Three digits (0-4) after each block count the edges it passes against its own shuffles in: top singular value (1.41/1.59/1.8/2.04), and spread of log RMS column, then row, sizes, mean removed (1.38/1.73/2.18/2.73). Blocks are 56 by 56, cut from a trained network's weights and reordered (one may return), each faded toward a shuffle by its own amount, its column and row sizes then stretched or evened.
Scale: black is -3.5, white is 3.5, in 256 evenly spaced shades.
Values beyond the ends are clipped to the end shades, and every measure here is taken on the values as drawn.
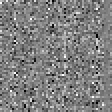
0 4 0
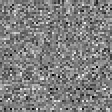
1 0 3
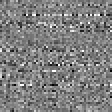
2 0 4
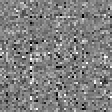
1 3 2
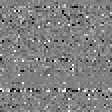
1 1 4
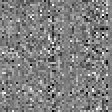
0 4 1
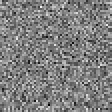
2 0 0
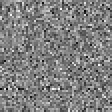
1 0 1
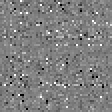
0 2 2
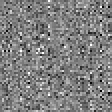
3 3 1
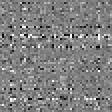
1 3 4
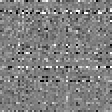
2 2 4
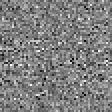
1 0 2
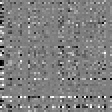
3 4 4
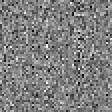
1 3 0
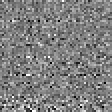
2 0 4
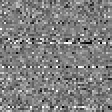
2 0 4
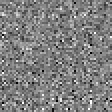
1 3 2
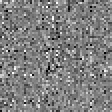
0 3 2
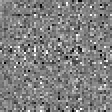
0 3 2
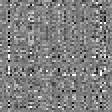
4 4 3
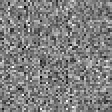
3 2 1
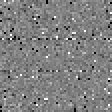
1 1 1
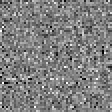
1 0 3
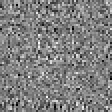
3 2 2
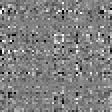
2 3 4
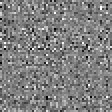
2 3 3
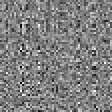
4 3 2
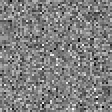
2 1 0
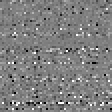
1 0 4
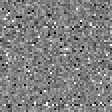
2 0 0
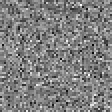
1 0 0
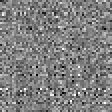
2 1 3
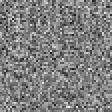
3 0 1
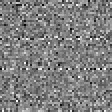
2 1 3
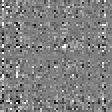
1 4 4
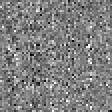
1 2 1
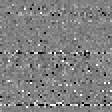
3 0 3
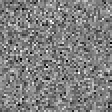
0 1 0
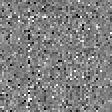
1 2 0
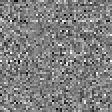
1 2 3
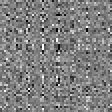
4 4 2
